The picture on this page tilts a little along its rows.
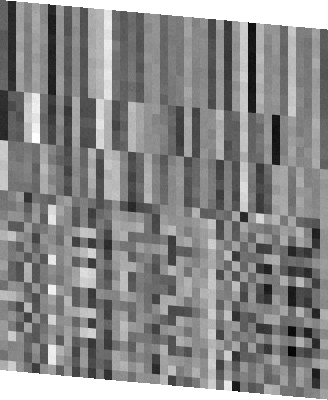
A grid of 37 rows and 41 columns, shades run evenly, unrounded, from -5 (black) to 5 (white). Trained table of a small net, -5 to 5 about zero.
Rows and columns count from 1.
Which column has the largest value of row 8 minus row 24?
14
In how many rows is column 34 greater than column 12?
17
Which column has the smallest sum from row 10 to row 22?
9
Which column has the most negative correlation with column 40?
7
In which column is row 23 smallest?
37
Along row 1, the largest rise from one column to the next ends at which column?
33
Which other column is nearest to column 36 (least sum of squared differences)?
38
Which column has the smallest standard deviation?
26
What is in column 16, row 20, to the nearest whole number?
-2
